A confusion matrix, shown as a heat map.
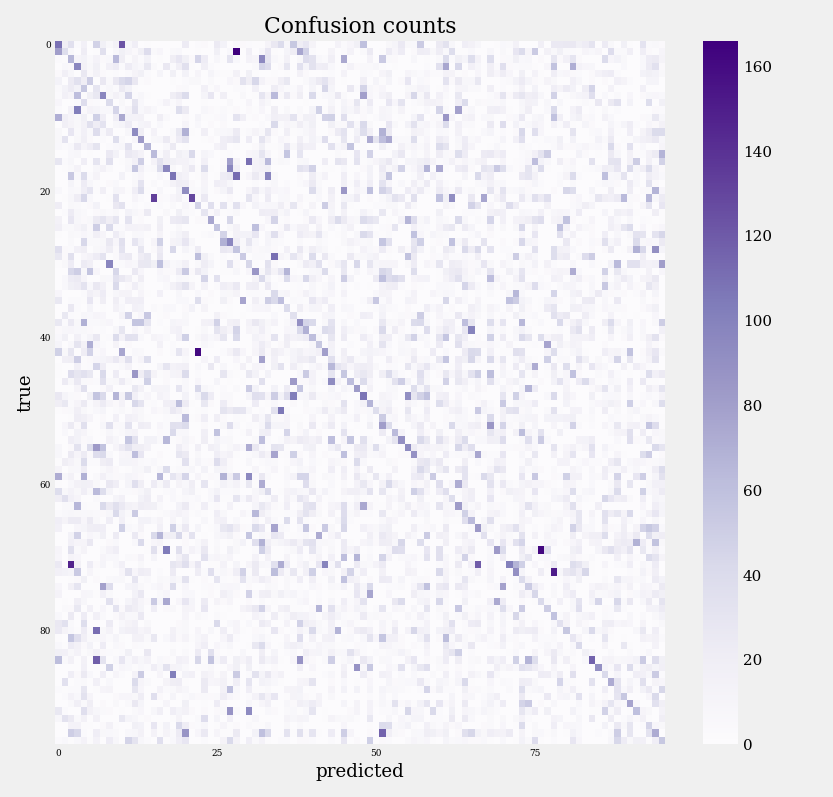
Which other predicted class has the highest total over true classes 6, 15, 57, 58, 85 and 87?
47
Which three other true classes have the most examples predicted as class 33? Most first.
18, 16, 35
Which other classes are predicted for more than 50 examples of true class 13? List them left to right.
49, 51, 52
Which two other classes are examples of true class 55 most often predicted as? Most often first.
6, 30
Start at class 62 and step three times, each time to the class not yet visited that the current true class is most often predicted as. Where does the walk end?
28
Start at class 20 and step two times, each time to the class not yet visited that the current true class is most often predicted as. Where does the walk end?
12
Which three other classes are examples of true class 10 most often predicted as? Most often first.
61, 0, 78
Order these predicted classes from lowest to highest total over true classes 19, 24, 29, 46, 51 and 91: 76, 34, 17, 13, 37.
17, 76, 13, 37, 34
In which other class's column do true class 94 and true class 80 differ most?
51
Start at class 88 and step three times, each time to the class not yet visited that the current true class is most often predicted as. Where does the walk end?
56
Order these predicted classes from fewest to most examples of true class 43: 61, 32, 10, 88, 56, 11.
10, 56, 11, 88, 61, 32
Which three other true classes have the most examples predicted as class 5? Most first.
41, 31, 42
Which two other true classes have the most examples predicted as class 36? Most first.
31, 15
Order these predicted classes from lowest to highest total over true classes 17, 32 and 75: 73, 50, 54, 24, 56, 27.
24, 50, 56, 73, 54, 27
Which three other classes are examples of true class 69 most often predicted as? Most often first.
76, 17, 32
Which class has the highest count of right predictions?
21
